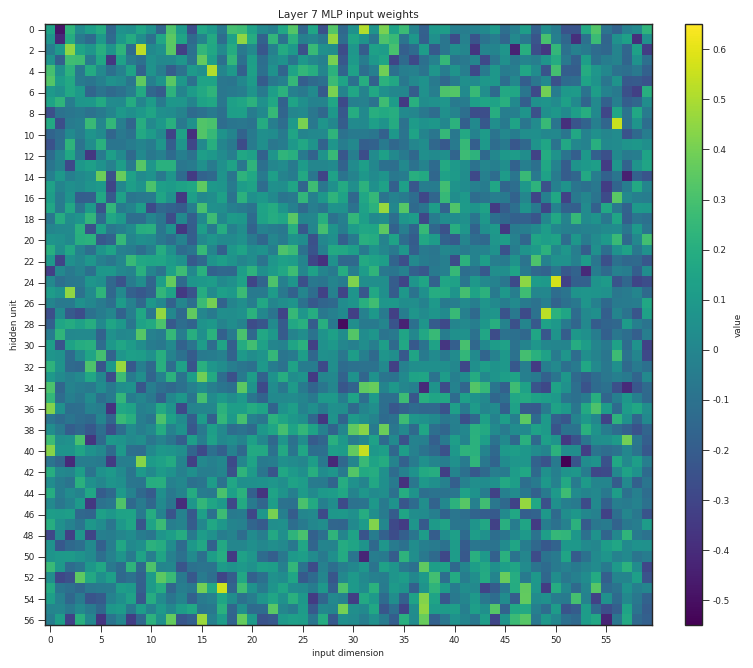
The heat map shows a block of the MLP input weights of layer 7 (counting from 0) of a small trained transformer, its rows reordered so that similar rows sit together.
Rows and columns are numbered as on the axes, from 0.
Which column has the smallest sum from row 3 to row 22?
57
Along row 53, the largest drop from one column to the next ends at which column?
18
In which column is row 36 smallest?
6
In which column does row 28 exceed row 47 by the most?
44
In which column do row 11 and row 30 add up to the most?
41
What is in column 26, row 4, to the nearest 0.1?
0.2
